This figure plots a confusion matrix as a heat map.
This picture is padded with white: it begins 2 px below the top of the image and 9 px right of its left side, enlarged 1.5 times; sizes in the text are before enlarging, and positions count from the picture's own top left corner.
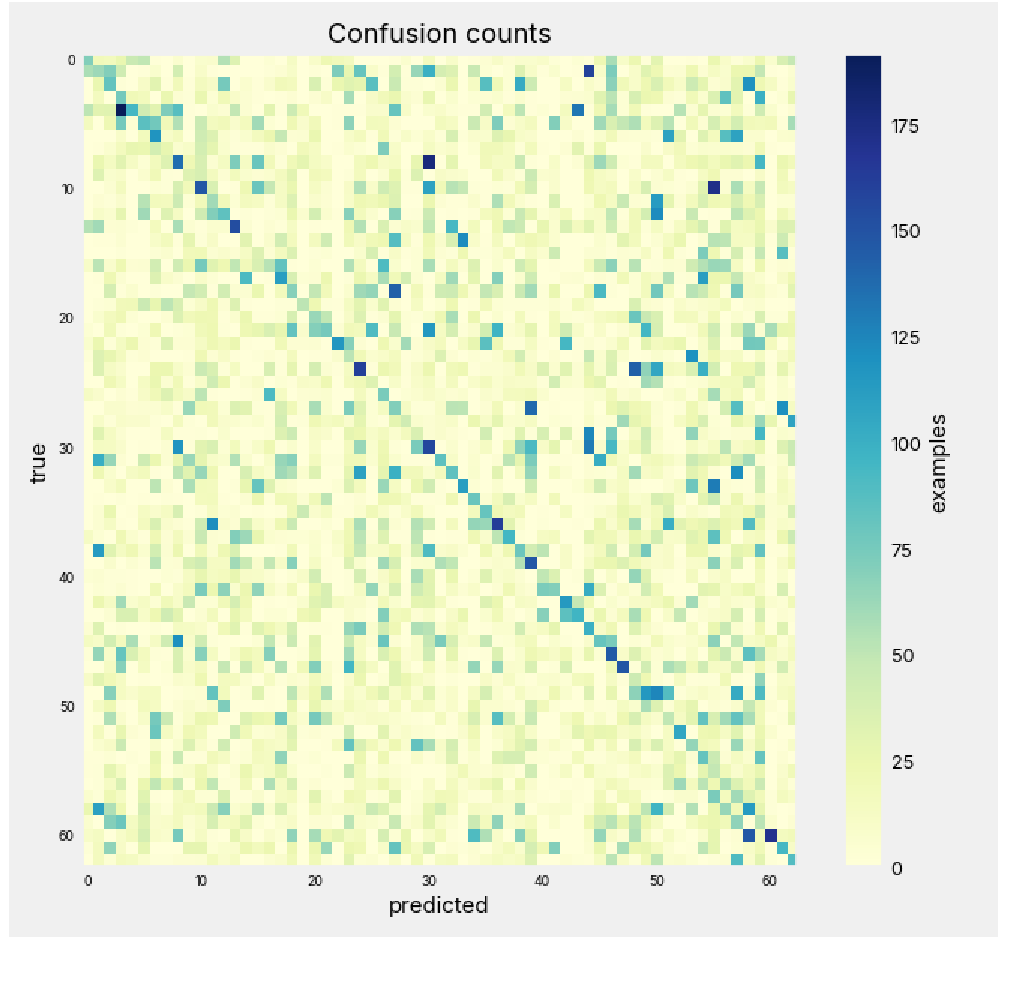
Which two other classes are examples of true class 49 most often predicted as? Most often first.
50, 57
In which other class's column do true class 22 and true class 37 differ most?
42
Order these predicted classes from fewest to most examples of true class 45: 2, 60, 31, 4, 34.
34, 60, 2, 4, 31
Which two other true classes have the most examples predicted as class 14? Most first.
17, 37
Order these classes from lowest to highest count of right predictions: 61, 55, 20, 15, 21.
15, 55, 20, 21, 61
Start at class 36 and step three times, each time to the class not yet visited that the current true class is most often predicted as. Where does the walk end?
12
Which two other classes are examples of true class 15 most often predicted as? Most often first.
61, 54
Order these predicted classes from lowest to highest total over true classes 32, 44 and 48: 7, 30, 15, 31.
7, 31, 15, 30
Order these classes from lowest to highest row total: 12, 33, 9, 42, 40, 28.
9, 40, 28, 42, 33, 12
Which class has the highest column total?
59
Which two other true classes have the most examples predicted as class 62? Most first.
28, 5
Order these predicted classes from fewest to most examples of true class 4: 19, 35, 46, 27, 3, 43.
19, 35, 46, 27, 43, 3
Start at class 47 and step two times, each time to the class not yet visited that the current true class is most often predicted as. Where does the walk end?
53
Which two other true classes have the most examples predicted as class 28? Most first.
22, 17
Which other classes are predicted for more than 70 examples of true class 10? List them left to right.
15, 30, 55
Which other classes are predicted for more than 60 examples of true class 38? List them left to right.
1, 30, 49, 59
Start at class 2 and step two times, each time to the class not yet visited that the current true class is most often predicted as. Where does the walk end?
1
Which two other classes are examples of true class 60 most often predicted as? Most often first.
58, 34
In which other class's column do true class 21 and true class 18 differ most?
30
